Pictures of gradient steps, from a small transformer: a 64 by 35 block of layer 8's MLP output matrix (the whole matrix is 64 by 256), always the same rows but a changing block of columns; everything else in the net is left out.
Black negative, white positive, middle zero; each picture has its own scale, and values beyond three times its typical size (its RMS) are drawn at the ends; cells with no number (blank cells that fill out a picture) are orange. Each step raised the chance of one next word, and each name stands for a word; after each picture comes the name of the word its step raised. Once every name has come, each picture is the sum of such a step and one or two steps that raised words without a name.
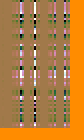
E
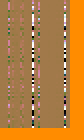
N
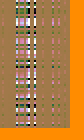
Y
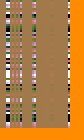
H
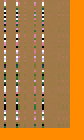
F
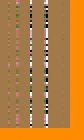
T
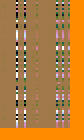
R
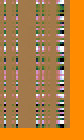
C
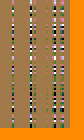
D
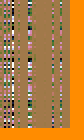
N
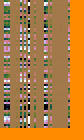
F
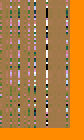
Y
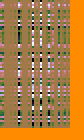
N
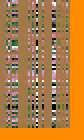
F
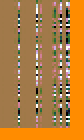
E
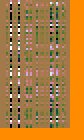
D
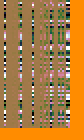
R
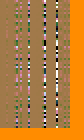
N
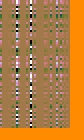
T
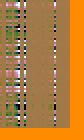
F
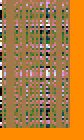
D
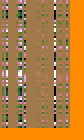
E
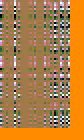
T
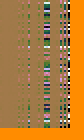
D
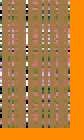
T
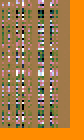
F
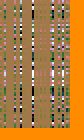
D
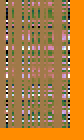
R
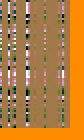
E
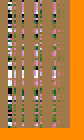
E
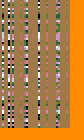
R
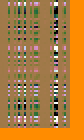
F
